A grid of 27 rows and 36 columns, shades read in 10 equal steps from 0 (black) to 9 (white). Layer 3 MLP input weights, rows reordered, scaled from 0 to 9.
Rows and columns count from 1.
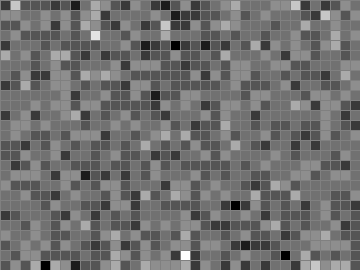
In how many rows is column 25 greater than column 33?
4
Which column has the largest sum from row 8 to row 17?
6
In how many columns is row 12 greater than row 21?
19
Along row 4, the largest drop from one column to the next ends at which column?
11
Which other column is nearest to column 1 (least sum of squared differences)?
27
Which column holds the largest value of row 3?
17
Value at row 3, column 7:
5
